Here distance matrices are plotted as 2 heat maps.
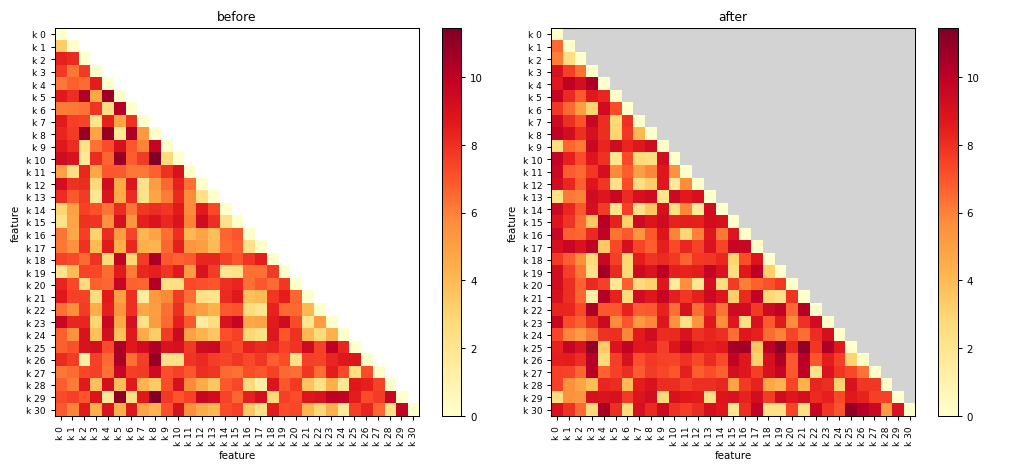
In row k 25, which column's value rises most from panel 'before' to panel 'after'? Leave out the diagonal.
k 27
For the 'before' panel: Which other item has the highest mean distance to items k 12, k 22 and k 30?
k 29
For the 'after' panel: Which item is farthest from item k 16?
k 25
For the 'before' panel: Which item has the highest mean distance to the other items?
k 25
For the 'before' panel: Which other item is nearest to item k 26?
k 2
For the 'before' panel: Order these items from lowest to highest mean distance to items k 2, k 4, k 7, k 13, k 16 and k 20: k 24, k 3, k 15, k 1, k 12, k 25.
k 3, k 12, k 24, k 1, k 15, k 25
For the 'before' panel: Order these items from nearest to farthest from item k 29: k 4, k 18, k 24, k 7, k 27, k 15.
k 4, k 18, k 15, k 27, k 7, k 24
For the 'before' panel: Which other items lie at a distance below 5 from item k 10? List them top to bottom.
k 2, k 9, k 20, k 26
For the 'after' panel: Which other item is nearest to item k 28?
k 24
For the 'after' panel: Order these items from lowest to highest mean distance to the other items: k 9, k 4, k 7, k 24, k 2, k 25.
k 2, k 7, k 24, k 9, k 4, k 25
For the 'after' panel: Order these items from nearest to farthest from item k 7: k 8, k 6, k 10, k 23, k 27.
k 10, k 8, k 23, k 27, k 6
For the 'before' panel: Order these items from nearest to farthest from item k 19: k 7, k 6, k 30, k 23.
k 6, k 30, k 7, k 23
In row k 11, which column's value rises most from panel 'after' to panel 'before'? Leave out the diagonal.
k 23
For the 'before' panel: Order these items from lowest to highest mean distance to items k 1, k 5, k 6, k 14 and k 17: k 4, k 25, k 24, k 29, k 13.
k 24, k 13, k 4, k 29, k 25
